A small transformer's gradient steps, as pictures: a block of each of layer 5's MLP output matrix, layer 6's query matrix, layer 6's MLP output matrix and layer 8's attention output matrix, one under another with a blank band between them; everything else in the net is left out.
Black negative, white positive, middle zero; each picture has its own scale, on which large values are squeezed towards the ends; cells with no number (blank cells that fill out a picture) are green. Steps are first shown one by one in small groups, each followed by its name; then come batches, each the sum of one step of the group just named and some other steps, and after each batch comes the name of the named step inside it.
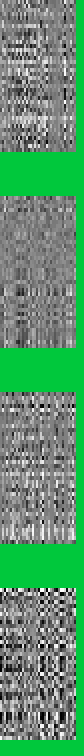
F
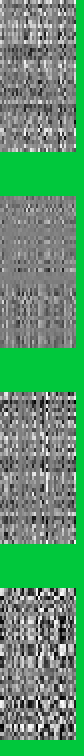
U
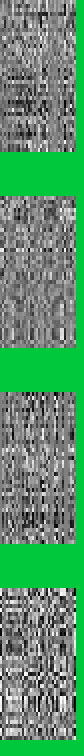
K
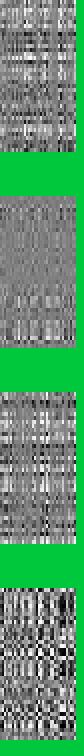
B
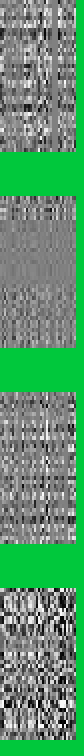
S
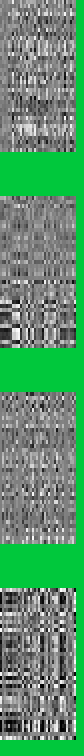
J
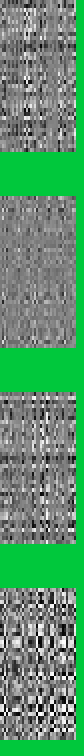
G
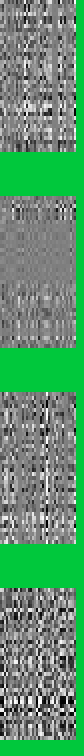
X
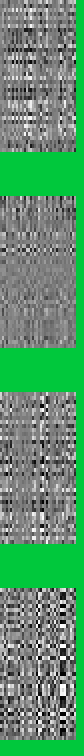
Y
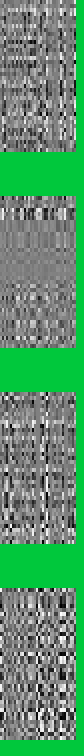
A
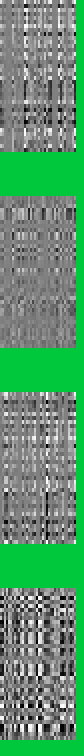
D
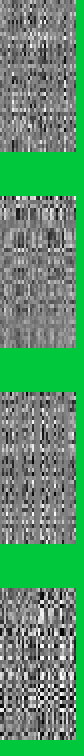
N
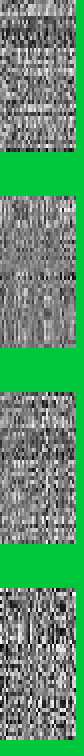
X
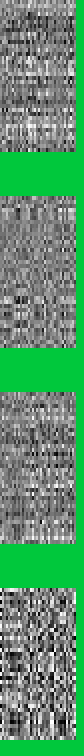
J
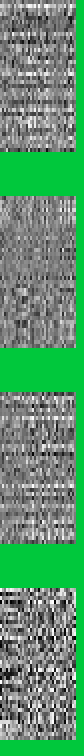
K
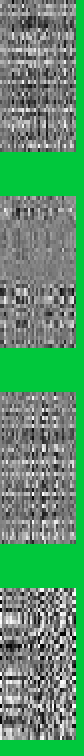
F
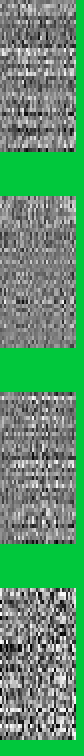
G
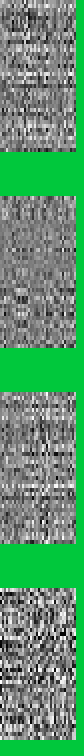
D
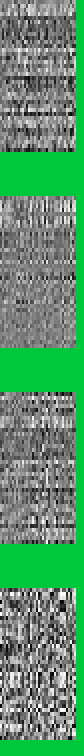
X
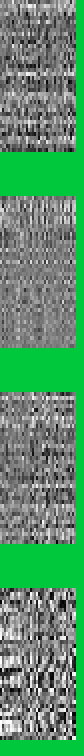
A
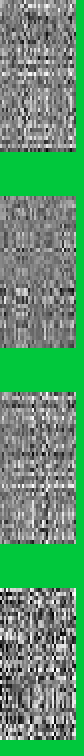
D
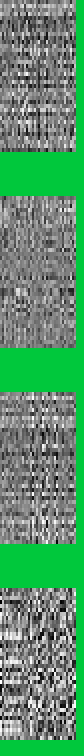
X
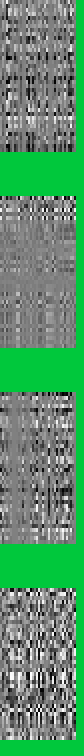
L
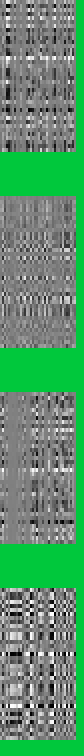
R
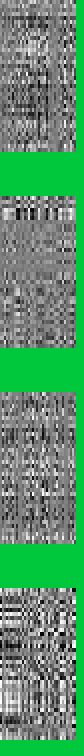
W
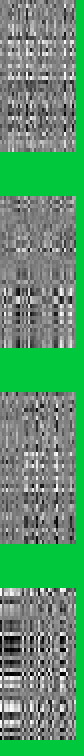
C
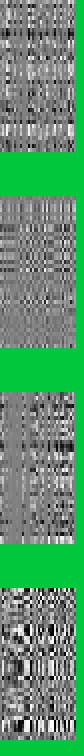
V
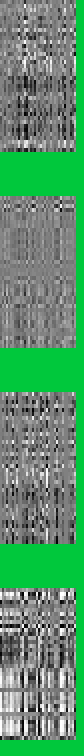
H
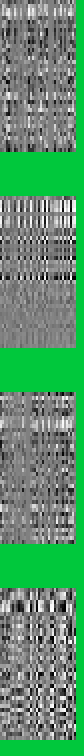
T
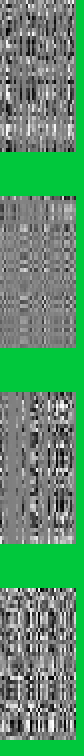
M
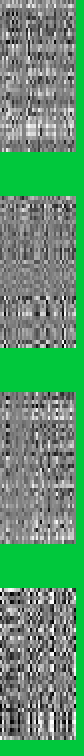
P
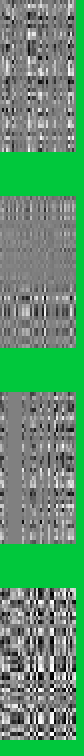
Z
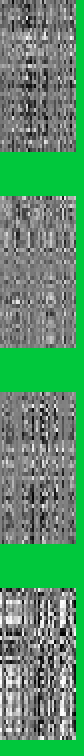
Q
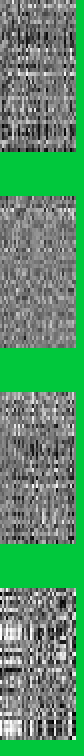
L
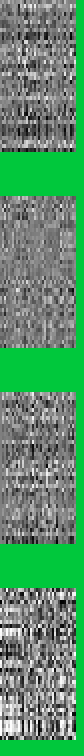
H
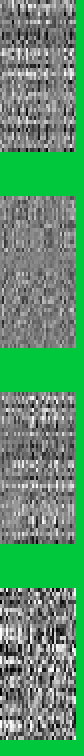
Z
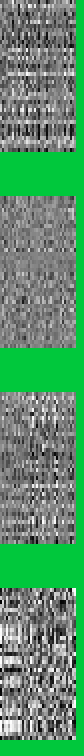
Z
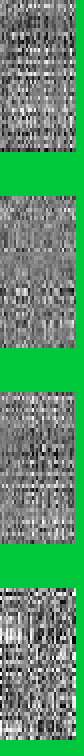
L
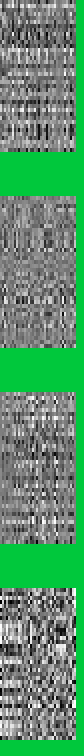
P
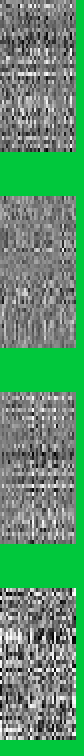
R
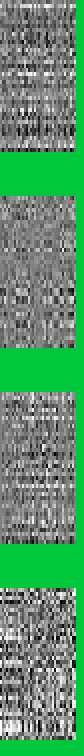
H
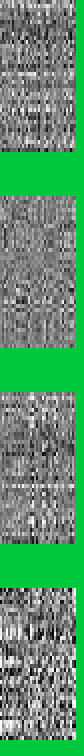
V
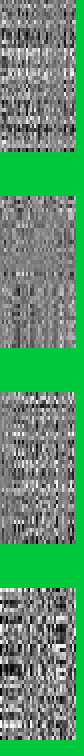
C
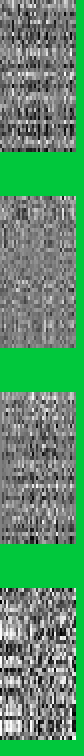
Q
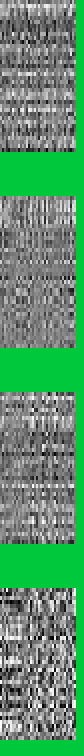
T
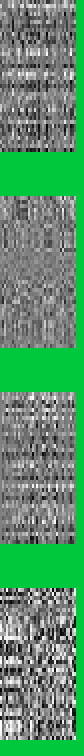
Q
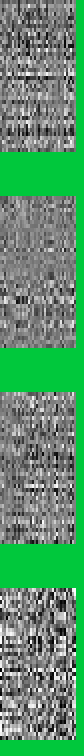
Z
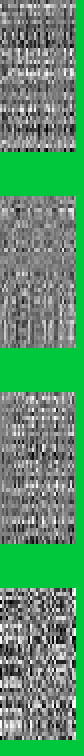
C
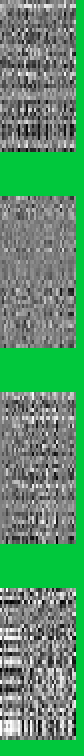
H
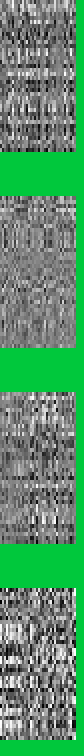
L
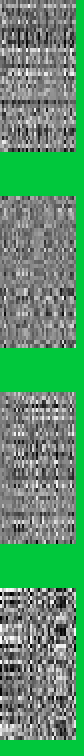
P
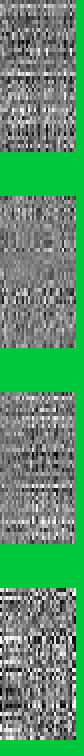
L
